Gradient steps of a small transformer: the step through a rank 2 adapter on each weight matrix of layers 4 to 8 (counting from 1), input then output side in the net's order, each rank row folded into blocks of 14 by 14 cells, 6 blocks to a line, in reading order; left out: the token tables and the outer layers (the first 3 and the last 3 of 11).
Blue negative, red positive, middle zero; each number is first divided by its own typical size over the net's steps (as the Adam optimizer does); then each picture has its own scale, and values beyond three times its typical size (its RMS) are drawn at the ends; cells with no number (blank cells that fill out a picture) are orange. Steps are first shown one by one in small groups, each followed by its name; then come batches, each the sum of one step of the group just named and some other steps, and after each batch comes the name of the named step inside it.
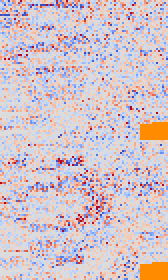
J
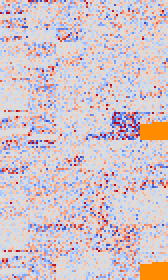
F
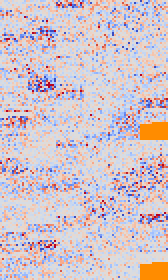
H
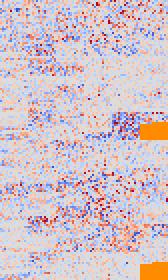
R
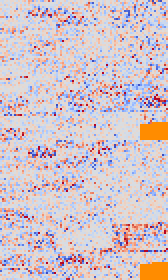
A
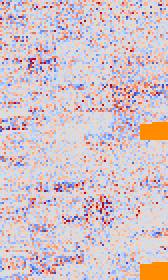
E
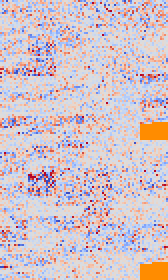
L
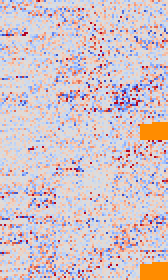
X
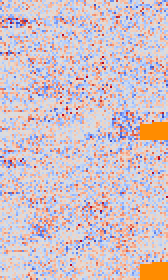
E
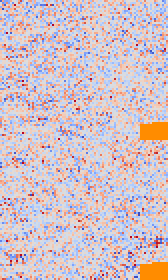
J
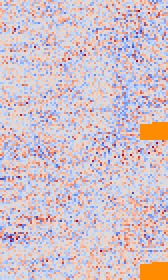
A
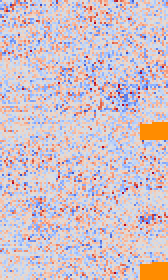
J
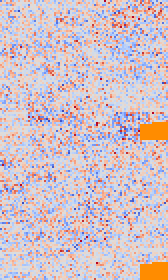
R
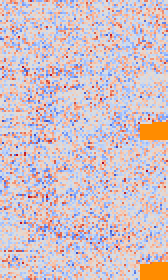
F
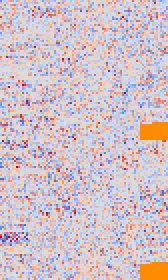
A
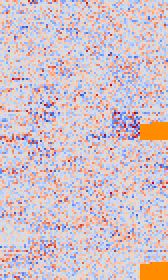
F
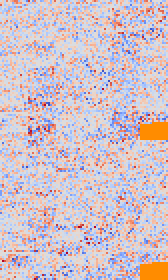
F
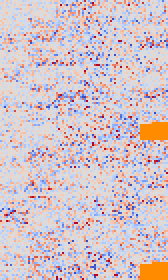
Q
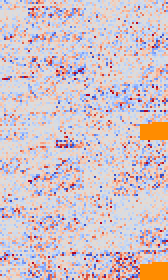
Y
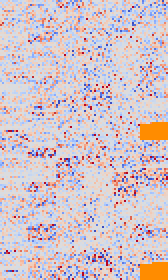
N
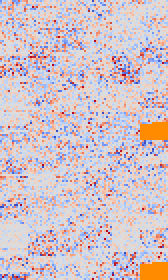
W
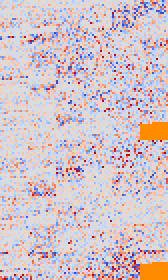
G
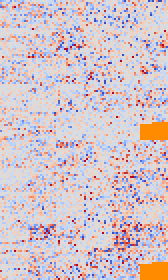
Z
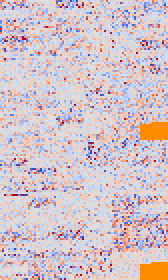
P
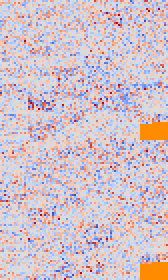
P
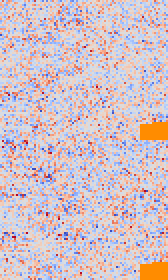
P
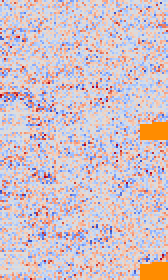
P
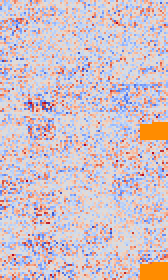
Y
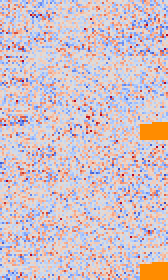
N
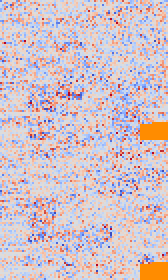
W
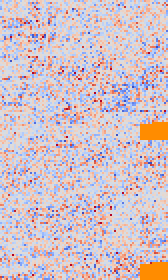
Y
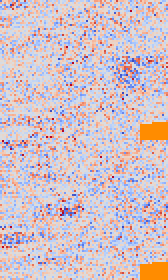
G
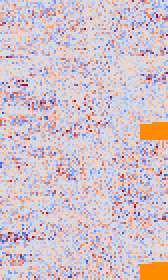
N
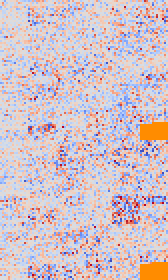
Y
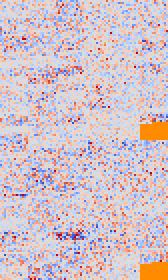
P
